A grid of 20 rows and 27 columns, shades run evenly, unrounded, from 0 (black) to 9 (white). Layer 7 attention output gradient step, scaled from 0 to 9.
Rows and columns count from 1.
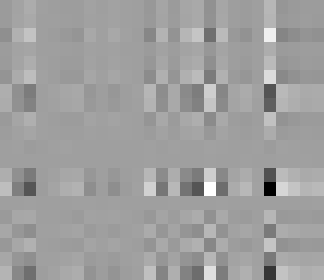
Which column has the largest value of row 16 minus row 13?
23
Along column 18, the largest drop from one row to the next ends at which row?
15
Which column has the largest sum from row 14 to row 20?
18
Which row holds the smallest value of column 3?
14
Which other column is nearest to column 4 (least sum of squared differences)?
11
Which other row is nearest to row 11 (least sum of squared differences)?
12
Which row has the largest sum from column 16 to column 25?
3
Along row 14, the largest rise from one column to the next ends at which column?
24
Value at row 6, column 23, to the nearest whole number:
8
